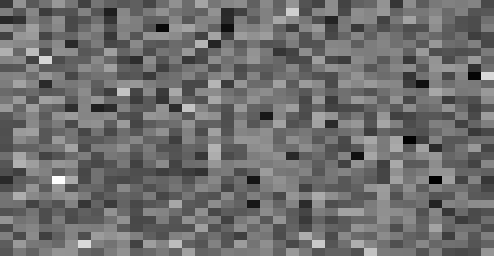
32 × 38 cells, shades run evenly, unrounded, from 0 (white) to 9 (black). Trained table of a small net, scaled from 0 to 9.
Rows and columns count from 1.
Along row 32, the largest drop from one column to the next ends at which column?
29
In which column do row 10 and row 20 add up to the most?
37
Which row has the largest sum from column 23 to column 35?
4
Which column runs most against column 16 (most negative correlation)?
17
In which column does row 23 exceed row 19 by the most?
20
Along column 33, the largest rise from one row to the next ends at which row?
11
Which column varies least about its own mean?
36
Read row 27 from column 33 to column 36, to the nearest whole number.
6 4 7 5
